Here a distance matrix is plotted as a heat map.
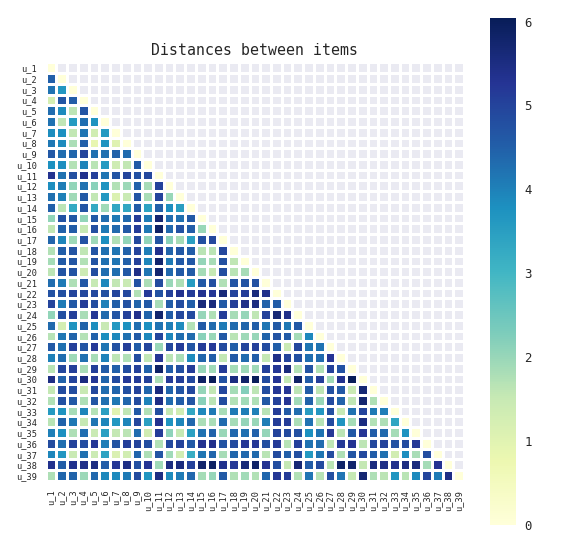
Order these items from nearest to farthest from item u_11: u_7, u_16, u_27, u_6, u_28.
u_27, u_6, u_7, u_28, u_16
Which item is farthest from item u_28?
u_38
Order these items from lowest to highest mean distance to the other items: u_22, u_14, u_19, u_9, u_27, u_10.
u_10, u_19, u_14, u_27, u_9, u_22
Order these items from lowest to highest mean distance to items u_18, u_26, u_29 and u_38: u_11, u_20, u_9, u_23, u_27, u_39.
u_39, u_20, u_27, u_23, u_11, u_9
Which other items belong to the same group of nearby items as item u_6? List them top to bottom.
u_2, u_14, u_25
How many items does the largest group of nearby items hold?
14
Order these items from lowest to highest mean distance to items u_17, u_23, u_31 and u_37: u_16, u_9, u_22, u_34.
u_34, u_16, u_9, u_22
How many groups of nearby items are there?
5
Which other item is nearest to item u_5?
u_8
